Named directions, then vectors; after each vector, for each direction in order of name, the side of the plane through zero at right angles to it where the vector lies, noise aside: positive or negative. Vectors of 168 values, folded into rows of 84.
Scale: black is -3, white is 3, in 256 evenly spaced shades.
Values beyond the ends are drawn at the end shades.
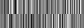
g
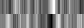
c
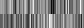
negative, positive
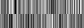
negative, positive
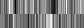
negative, positive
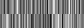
positive, positive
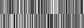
positive, negative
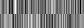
positive, negative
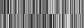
positive, positive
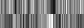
negative, positive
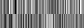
negative, positive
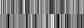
negative, negative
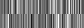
positive, positive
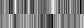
positive, negative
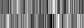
positive, positive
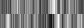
positive, positive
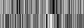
negative, negative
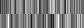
positive, positive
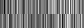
positive, positive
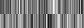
positive, positive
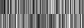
positive, positive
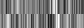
positive, positive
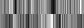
negative, positive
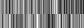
positive, negative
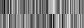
positive, positive
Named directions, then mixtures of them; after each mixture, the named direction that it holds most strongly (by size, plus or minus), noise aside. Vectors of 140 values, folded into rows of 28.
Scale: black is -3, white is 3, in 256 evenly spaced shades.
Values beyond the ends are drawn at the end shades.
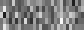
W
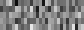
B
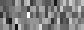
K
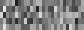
W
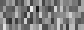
W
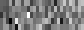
K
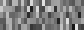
B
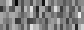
B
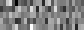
B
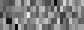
K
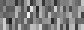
K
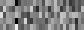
B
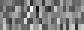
B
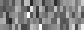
K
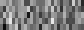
W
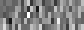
K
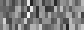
K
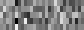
K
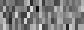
W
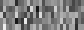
W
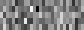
W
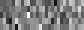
K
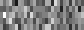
W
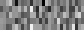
B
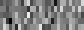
K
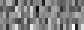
B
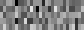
B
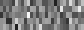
K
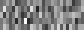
W
